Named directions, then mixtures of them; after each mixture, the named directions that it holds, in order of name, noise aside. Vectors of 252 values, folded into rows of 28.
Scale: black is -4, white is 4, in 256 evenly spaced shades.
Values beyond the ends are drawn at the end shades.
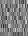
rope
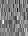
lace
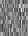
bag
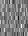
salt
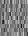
lace, salt.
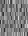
salt.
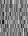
lace, rope, salt.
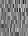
bag, lace, rope.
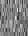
lace, salt.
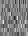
lace, rope, salt.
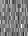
salt.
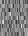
bag, lace, salt.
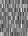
bag, salt.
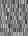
rope.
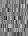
rope, salt.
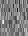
lace.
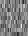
bag, rope, salt.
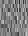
bag, lace, rope.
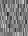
rope.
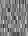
lace, rope, salt.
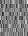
bag, rope, salt.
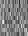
lace, salt.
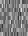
bag, salt.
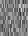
bag.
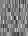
lace, rope, salt.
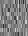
lace, rope.
